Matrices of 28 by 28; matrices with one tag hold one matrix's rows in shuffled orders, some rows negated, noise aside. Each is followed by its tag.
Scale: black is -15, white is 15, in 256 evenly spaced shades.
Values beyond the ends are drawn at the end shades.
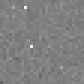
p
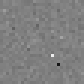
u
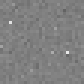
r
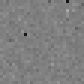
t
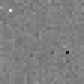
r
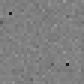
r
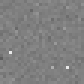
r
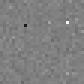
t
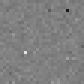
t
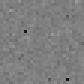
t
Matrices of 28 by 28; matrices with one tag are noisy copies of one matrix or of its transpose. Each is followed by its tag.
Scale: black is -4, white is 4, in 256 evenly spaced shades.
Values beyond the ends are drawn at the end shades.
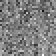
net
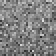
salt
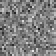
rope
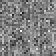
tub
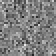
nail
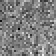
net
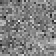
net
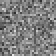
rope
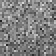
salt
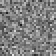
rope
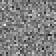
rope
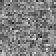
tub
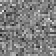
nail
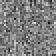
nail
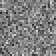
rope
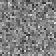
rope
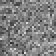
net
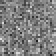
tub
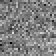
net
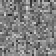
nail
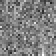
net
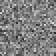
nail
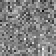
net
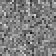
nail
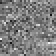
net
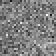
net
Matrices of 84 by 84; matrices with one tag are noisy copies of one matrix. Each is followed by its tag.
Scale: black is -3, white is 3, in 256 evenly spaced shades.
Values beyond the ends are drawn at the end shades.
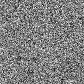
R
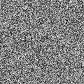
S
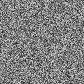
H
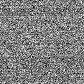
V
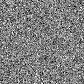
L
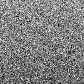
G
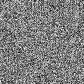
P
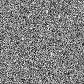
H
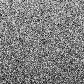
G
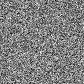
S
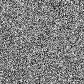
P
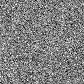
R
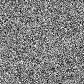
R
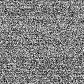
V
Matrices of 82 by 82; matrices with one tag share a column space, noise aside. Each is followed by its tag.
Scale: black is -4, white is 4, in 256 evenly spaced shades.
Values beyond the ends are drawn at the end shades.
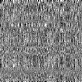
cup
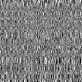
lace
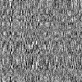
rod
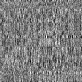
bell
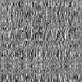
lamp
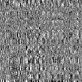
lace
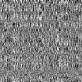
cup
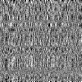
cup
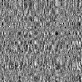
rod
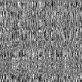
lamp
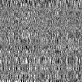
lace
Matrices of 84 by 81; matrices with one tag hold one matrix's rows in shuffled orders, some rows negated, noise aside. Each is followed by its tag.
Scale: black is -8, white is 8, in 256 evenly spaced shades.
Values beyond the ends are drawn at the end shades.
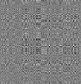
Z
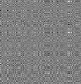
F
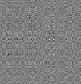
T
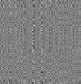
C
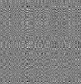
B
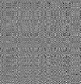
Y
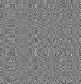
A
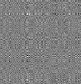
B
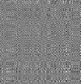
Y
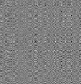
A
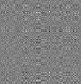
Z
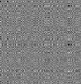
F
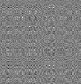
T
